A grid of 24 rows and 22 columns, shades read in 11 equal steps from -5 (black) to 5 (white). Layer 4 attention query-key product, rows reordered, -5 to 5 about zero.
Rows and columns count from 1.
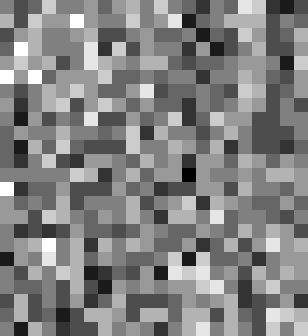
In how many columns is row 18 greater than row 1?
11
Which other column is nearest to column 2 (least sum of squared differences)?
9
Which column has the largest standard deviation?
2
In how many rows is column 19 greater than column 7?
10
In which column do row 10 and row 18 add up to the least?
15
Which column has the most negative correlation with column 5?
20
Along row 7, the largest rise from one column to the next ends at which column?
18
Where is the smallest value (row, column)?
13, 14
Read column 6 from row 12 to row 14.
-3 3 -2
